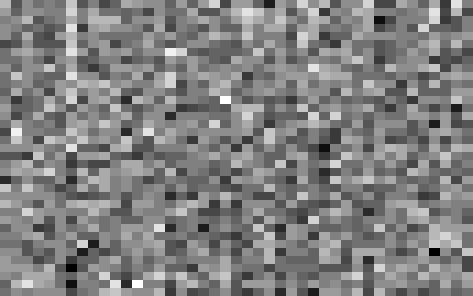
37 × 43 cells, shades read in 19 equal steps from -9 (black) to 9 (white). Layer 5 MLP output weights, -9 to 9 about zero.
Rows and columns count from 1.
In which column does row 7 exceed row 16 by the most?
40
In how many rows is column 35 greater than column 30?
16
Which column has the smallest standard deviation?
6
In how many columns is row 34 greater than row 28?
19
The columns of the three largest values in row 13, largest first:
21, 7, 42
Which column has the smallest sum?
27
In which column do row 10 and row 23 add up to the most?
31
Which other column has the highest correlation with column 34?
28
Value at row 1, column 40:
3
